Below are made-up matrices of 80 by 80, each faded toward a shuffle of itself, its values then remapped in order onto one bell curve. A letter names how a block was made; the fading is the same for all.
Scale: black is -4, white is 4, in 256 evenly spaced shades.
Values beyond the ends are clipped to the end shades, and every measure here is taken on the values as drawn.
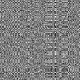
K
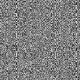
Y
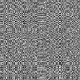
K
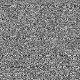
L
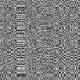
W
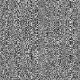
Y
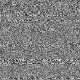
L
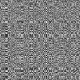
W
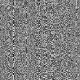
Y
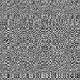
W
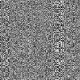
Y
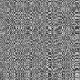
W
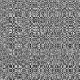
W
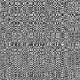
W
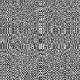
K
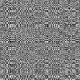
W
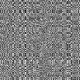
K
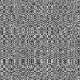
K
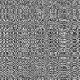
W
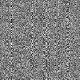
Y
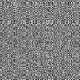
W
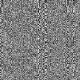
Y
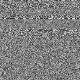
L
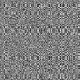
K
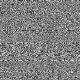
L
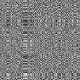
W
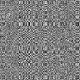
K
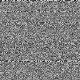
L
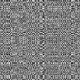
W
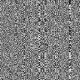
Y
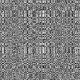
K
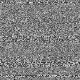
L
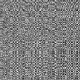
W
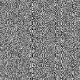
Y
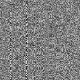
Y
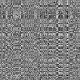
K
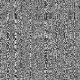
Y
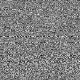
L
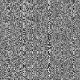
Y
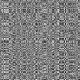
W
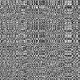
W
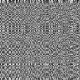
W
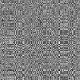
K
